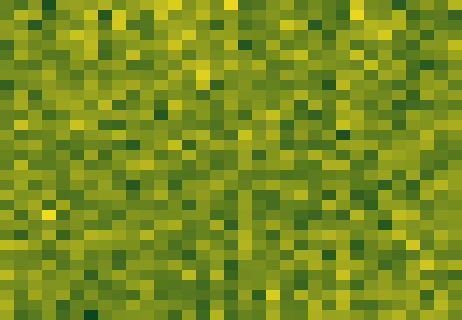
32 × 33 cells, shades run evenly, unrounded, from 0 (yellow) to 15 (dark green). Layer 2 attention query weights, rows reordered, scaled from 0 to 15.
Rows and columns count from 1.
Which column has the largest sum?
24
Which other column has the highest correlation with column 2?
6
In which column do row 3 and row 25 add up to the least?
21
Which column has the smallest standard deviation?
19
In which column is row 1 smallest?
17
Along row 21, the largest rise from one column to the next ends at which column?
4
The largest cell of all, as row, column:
32, 7
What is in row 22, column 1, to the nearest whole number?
5
